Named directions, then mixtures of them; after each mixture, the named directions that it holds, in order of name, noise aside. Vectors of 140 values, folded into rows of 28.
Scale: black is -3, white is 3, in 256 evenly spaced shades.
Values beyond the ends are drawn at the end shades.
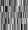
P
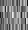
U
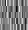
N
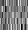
N, P, U.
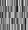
N, U.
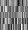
P.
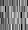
P, U.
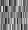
P.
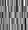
N, U.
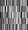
N, U.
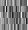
N, U.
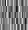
N.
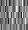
N, P.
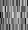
U.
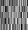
P, U.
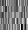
N, P, U.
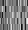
N, P, U.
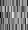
U.
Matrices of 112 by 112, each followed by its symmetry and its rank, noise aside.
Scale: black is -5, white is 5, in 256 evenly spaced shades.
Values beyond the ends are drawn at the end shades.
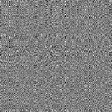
no symmetry, rank six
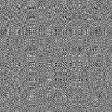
antisymmetric, rank six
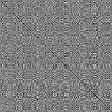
symmetric, rank four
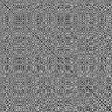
symmetric, rank four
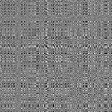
symmetric, rank three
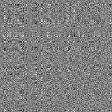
antisymmetric, rank six
